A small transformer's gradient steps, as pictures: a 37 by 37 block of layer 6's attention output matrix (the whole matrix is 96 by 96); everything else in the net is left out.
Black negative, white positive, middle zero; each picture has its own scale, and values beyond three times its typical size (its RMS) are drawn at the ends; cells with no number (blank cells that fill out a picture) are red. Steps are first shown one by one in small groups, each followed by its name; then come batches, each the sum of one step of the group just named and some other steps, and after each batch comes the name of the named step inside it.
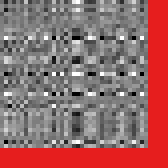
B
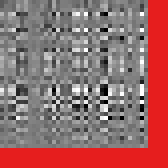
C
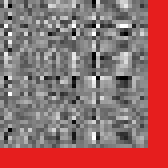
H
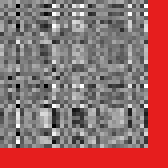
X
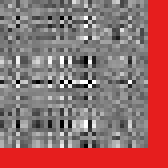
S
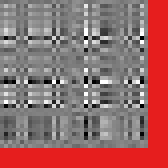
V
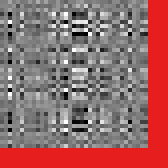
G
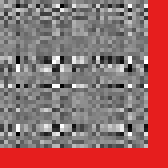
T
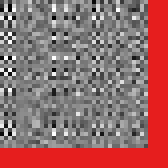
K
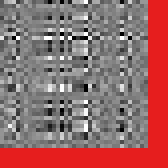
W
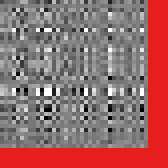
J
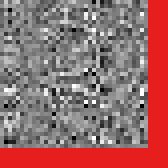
C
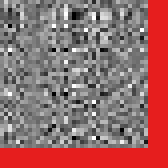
G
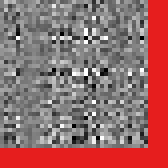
X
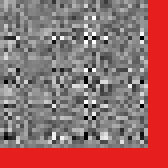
V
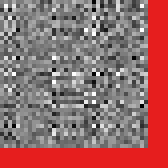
K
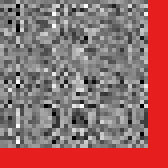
X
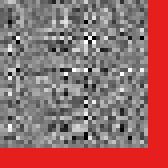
W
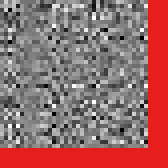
X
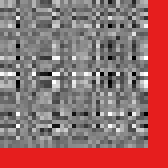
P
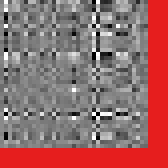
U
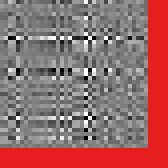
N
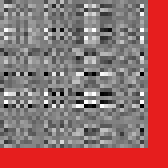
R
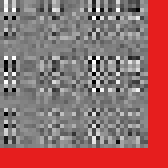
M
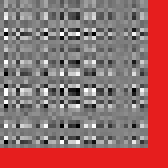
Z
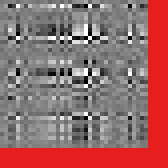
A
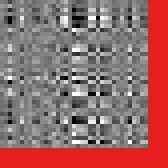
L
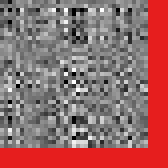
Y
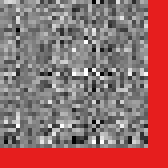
P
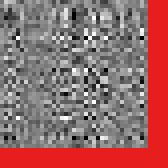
N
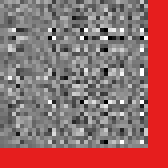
L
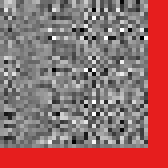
M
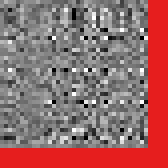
L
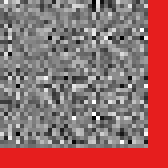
U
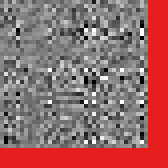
Y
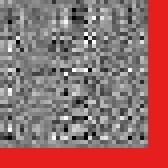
L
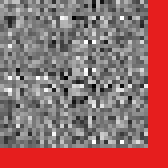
L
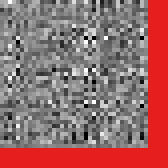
P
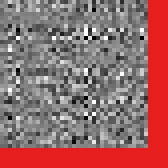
A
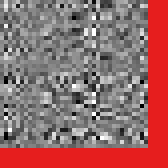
U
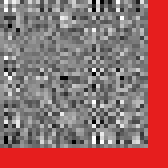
M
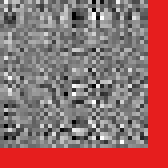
L
